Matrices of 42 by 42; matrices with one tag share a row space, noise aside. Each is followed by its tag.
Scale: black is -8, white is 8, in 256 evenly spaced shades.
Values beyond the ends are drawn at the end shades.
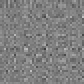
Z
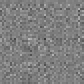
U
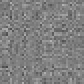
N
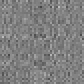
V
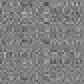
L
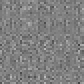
U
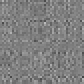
V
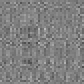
U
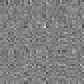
Z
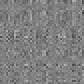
Z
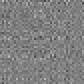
V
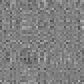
U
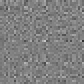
Z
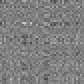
L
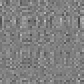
U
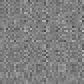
Z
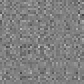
U
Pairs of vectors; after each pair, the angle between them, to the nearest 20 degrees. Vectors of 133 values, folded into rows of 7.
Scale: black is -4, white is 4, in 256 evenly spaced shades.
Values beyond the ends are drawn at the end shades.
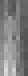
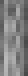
40 degrees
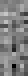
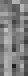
40 degrees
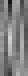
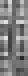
140 degrees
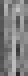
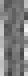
120 degrees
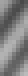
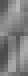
140 degrees
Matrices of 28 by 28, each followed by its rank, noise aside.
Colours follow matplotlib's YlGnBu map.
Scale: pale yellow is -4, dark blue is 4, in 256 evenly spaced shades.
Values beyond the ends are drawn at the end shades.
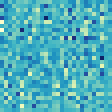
six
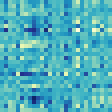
three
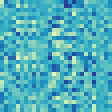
four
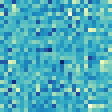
six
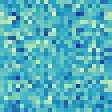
eight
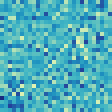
eight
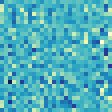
six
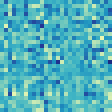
four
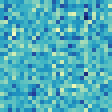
eight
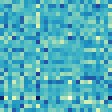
four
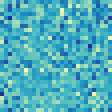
eight
